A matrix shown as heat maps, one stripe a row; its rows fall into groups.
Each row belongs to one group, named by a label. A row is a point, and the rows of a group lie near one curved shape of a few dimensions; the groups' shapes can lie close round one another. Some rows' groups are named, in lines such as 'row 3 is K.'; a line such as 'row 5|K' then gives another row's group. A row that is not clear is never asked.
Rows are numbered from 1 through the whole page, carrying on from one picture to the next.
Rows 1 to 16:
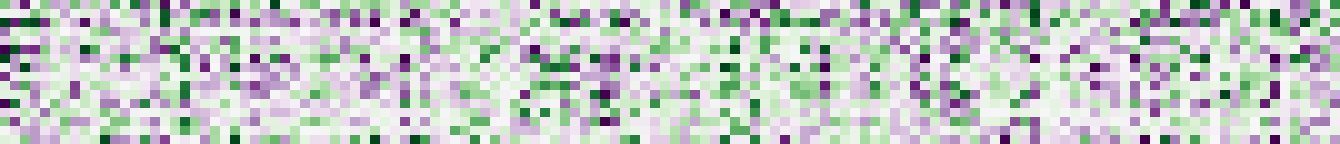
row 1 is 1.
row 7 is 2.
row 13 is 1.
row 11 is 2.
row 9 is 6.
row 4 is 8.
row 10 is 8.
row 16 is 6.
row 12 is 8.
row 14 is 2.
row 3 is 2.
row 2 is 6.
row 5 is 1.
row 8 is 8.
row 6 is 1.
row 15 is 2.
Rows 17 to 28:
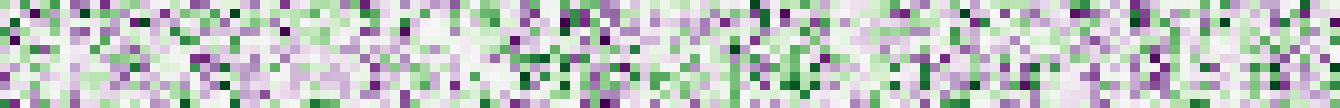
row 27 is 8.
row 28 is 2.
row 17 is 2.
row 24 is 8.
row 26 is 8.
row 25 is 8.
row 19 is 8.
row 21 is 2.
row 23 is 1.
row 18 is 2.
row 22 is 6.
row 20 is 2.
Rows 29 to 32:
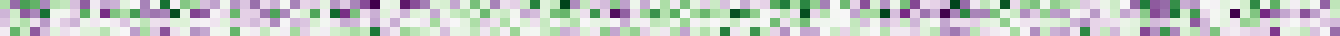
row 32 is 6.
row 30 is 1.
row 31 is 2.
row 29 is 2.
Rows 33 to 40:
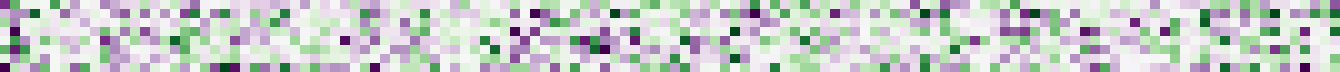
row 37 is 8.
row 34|8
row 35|2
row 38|8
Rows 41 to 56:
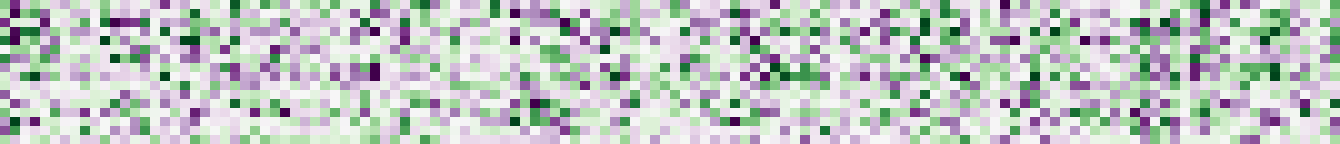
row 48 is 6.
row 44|2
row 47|1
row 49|2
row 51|8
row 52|1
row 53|2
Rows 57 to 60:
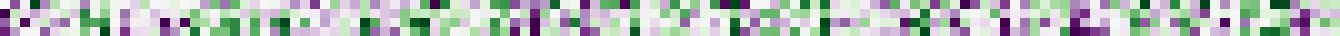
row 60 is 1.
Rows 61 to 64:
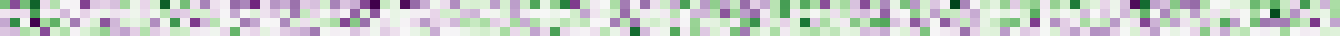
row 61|2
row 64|6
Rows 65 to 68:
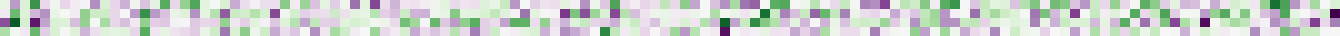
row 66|8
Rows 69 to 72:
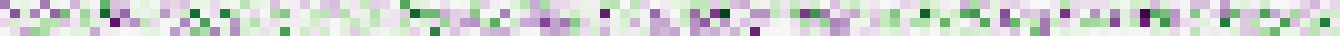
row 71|8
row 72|6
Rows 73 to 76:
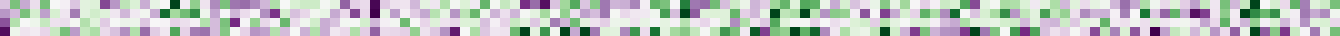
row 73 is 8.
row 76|8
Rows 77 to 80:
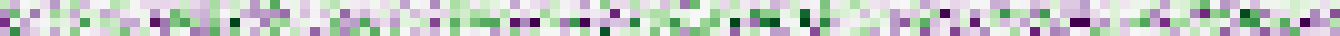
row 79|1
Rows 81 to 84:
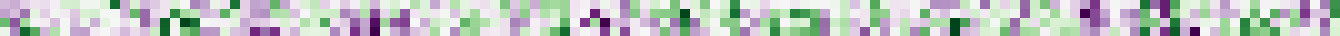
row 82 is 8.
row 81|1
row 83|2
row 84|2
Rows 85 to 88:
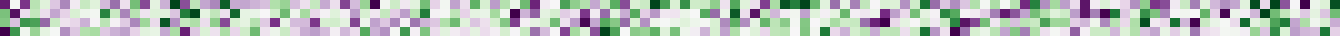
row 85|8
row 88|8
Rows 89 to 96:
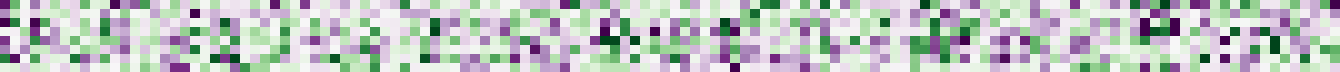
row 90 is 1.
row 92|6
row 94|8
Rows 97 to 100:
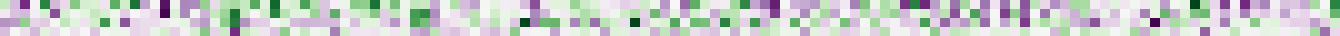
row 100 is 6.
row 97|1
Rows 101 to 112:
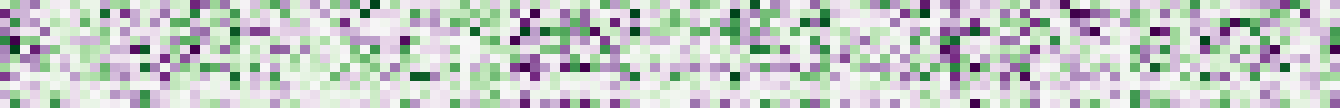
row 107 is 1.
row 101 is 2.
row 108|8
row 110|2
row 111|8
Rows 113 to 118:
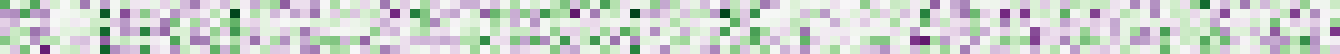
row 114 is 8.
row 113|2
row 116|6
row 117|2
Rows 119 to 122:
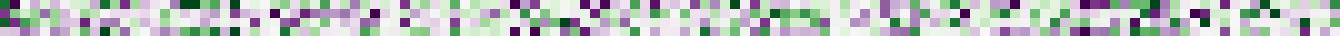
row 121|2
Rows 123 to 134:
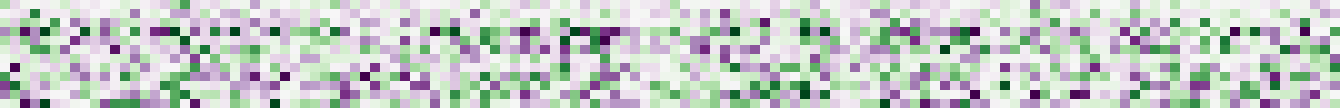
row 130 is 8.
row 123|2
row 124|6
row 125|2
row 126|1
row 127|2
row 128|8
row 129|6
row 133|1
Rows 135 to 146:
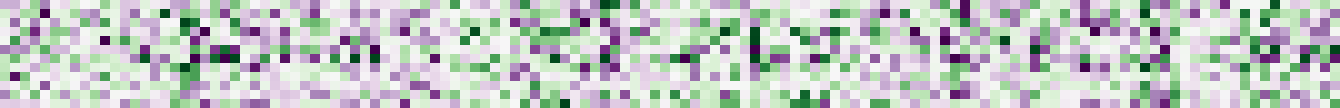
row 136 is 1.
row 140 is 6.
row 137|2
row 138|8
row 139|1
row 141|6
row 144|1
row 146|8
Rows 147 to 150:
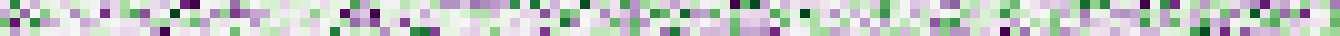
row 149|2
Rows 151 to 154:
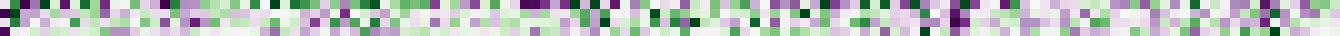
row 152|8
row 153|2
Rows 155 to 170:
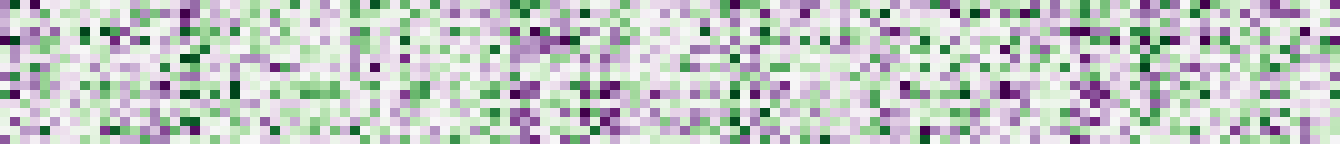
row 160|8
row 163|1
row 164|2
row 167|8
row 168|2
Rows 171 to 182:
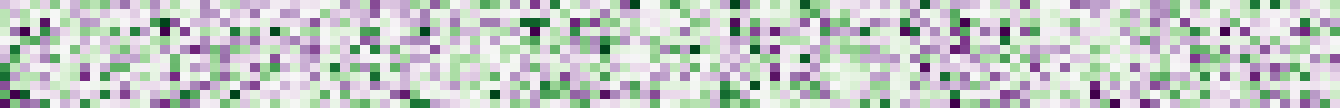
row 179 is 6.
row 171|6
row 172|2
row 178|2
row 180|8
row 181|8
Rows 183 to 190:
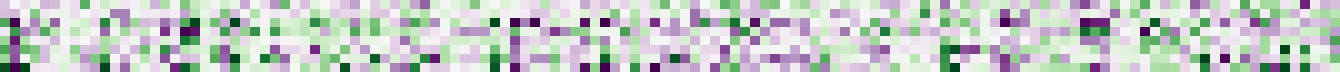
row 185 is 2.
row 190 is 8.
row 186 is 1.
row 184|8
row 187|2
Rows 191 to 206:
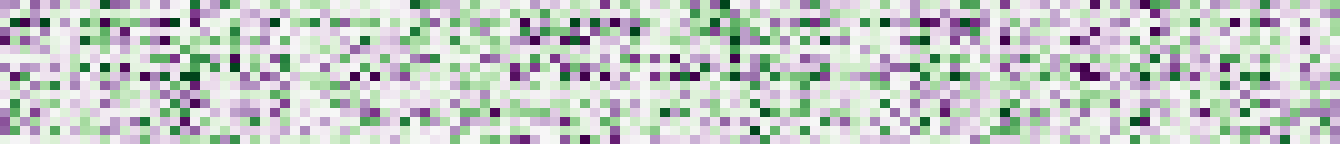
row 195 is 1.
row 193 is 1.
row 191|6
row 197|6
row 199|2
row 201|1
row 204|8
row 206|8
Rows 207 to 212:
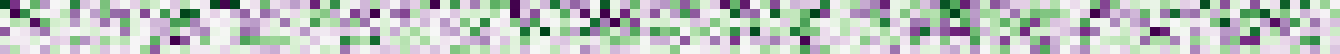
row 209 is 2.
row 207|6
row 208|2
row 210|8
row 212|1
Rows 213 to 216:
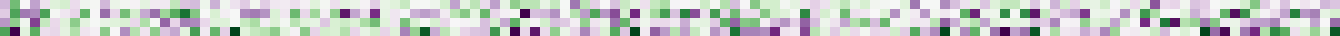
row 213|1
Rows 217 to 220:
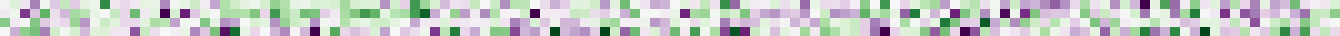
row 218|1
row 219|6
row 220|6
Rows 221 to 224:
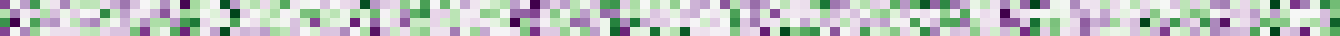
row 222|2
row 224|8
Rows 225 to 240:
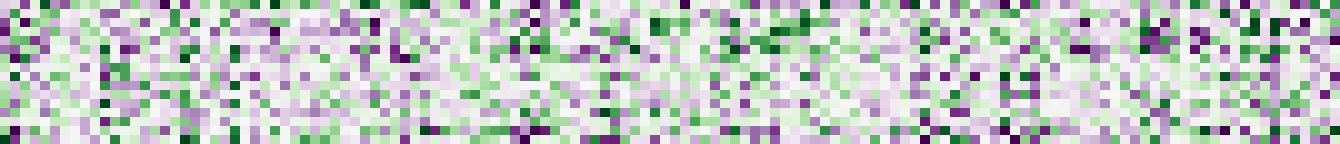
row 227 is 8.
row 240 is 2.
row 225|1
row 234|6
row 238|1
